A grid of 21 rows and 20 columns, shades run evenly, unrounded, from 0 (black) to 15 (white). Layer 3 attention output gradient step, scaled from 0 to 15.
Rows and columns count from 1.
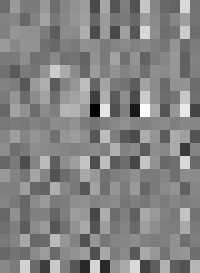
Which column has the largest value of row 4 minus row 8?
10
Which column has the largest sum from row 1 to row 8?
15
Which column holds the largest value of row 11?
11
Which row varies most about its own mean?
9
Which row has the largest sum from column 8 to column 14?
12
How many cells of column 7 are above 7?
18
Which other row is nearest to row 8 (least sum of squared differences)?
1
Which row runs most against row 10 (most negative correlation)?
4
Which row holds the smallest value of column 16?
21
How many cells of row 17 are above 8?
7
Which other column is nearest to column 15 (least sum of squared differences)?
19
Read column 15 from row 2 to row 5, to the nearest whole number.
9 13 8 6
